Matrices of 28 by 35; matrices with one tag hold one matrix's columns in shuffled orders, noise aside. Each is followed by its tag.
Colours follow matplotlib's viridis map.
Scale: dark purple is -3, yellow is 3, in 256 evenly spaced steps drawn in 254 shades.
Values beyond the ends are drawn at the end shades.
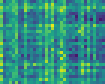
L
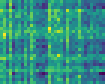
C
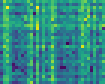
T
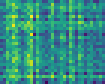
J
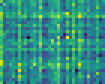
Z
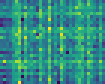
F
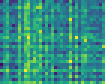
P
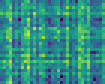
F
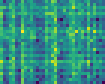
F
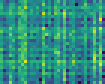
F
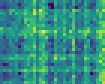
C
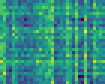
F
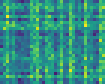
J
